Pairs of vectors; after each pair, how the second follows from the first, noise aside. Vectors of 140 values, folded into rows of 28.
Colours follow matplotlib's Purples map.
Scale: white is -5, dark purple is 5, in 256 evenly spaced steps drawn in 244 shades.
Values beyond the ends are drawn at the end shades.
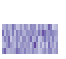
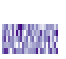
reversed, negated, scaled up.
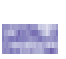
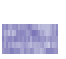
shrunk.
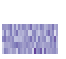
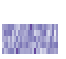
sign-scrambled.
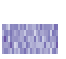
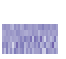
wrapped around, negated, partly zeroed.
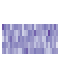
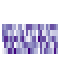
wrapped around, scaled up.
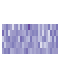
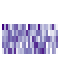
wrapped around, scaled up.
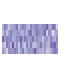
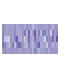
wrapped around, negated, partly zeroed.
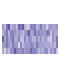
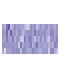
partly zeroed.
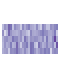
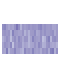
wrapped around, negated, shrunk.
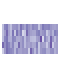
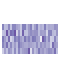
sign-scrambled.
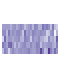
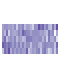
sign-scrambled.
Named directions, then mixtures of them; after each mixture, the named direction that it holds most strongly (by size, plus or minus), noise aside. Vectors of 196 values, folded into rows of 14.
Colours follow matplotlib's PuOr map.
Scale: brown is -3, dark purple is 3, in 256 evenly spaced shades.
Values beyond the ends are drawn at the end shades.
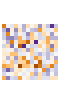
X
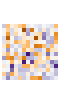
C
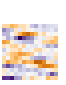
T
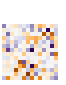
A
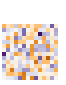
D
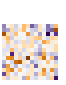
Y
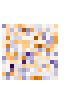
C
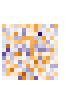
D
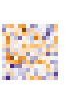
C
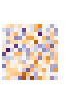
D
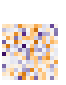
D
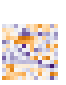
T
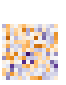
C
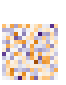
D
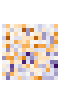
C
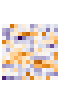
T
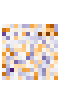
Y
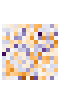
D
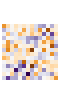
A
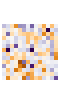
A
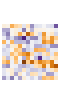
T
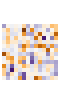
C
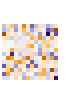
Y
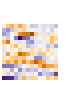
T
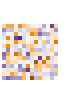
D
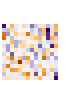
Y
